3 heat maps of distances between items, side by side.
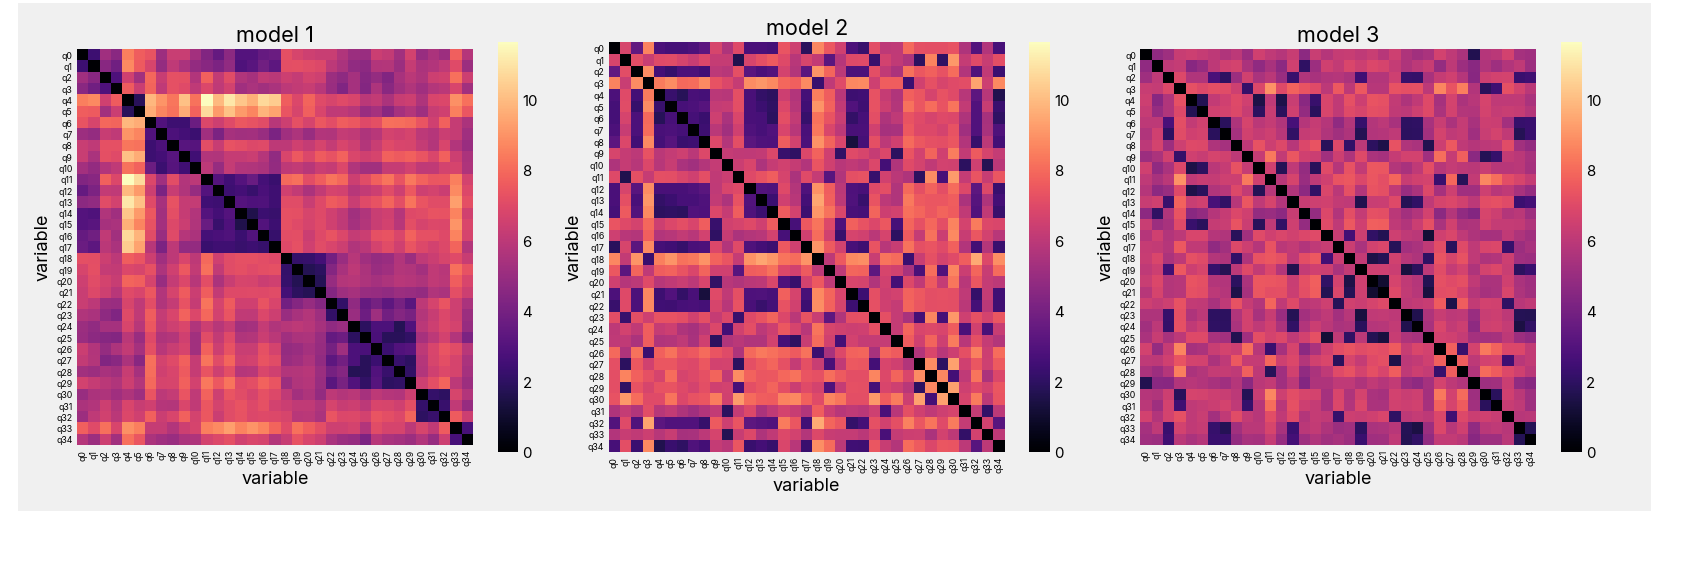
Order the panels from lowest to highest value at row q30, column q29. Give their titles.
model 3, model 1, model 2
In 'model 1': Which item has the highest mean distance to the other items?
q4
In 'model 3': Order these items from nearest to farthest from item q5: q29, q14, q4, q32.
q4, q14, q29, q32
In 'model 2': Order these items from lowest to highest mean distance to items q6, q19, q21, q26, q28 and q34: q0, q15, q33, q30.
q0, q33, q30, q15
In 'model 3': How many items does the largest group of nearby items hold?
9
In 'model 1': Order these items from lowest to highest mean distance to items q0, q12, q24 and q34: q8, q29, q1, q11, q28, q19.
q1, q28, q11, q29, q8, q19
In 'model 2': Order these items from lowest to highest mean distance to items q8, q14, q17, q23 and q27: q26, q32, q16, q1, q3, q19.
q32, q1, q19, q16, q26, q3
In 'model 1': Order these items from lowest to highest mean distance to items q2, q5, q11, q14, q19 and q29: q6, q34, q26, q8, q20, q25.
q25, q26, q20, q34, q8, q6
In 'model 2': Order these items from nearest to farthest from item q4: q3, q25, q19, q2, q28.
q2, q25, q28, q19, q3
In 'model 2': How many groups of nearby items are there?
6
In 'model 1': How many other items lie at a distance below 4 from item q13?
6
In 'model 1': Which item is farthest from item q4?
q11
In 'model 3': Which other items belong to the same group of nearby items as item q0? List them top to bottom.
q29
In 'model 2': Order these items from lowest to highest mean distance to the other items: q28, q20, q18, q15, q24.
q20, q24, q15, q28, q18
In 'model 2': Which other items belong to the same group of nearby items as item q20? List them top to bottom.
q9, q15, q16, q25
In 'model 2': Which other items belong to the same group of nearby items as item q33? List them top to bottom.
q10, q24, q31
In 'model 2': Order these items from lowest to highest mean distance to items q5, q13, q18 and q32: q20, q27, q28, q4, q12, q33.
q4, q12, q33, q20, q27, q28
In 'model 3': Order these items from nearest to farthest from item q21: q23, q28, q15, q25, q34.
q25, q34, q23, q28, q15
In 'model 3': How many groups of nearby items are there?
8
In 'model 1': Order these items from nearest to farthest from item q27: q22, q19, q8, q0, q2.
q22, q2, q19, q0, q8
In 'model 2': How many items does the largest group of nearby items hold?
15
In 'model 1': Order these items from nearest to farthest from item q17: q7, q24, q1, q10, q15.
q15, q1, q7, q10, q24
